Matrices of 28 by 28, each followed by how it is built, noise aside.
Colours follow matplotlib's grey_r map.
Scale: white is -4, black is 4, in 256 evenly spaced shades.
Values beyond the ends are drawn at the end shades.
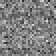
blocks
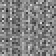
repeating rows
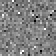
sparse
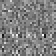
low rank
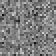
repeating rows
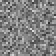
repeating rows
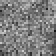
smooth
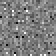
sparse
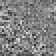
lower triangular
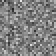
repeating rows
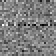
uneven rows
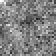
smooth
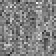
blocks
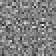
low rank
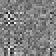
low rank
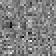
low rank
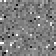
sparse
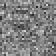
blocks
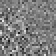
lower triangular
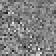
lower triangular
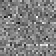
uneven rows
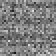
blocks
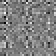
low rank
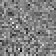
lower triangular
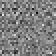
low rank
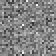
repeating rows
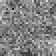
smooth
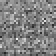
blocks
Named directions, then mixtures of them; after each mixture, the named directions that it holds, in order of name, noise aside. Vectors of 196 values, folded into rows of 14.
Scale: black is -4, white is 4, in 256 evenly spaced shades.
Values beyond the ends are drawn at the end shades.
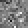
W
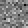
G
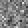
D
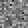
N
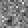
D, N.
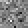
W.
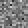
N.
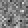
D.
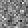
D.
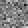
G.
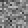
N, W.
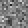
D, N.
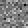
G.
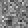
D, N.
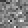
G, W.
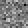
G.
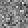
D, G.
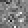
W.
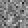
D.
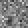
D, N.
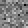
G.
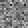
G, N.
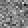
D, G.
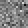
D, G.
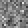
D.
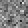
D.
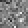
W.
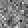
D.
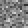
G, N.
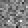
D, W.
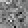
W.
